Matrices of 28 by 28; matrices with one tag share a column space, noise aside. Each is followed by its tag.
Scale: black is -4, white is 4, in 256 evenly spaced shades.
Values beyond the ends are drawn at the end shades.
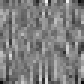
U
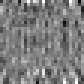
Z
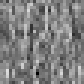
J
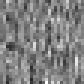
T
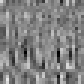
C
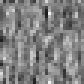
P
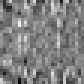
Z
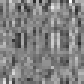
Z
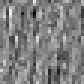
P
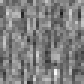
P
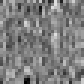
Z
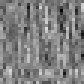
J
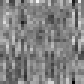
U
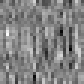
C
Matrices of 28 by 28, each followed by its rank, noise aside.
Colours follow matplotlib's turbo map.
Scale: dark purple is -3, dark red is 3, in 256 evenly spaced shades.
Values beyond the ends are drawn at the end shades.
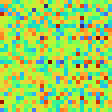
six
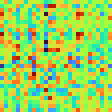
four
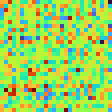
seven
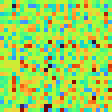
five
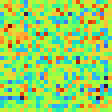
six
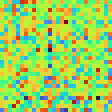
five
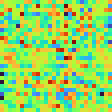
six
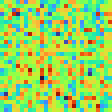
seven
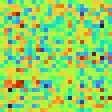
four
